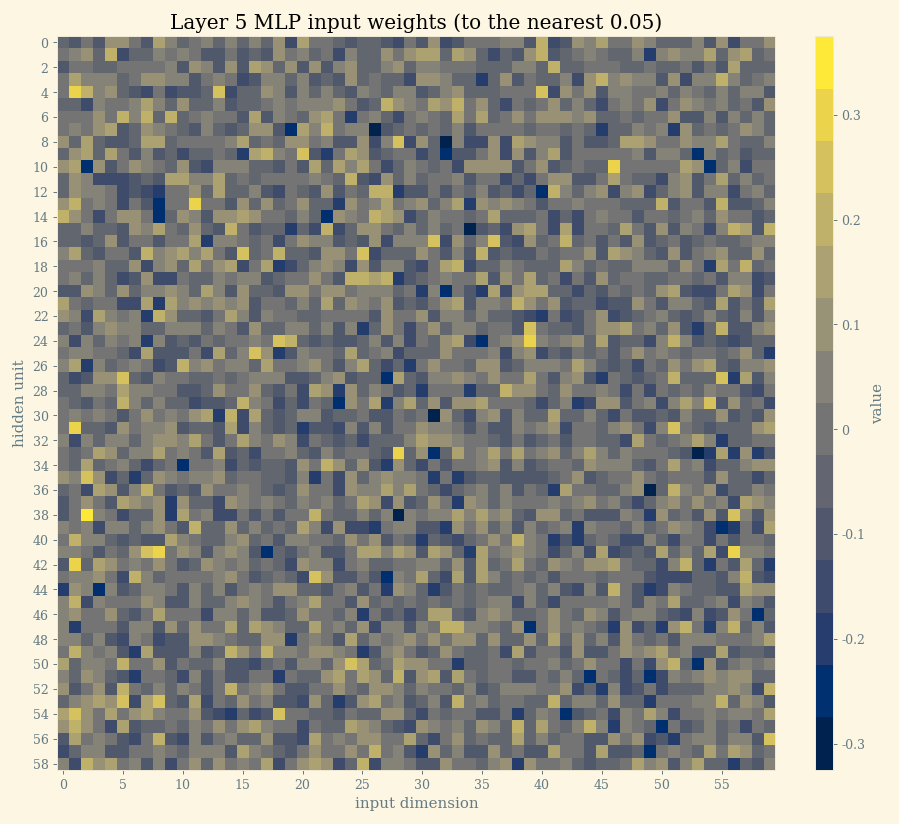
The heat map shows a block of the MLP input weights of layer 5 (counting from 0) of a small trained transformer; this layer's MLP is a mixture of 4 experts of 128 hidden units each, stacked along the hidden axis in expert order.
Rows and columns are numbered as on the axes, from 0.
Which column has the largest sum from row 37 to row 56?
1
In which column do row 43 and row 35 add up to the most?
2
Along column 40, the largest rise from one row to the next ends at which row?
4
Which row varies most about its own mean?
41
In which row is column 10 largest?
26
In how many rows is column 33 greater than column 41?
34
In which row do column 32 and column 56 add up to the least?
39
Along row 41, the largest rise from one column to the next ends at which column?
56
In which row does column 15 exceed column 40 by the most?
29
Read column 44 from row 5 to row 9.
-0.05 0.1 -0.05 -0.1 0
